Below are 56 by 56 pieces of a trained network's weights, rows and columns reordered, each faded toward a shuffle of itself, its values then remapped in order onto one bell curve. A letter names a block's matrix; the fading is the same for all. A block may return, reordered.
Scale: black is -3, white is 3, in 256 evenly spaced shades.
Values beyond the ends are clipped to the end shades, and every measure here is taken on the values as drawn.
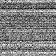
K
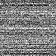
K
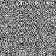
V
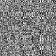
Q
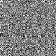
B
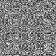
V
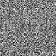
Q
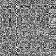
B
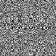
Q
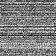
K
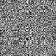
Q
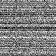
K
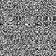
V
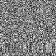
V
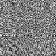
V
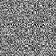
Q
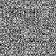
V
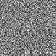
V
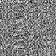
V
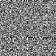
B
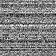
K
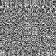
V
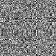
B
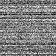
K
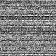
K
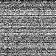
K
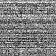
K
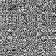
V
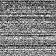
K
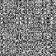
B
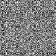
B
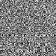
Q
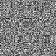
V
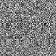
Q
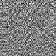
V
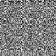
B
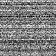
K
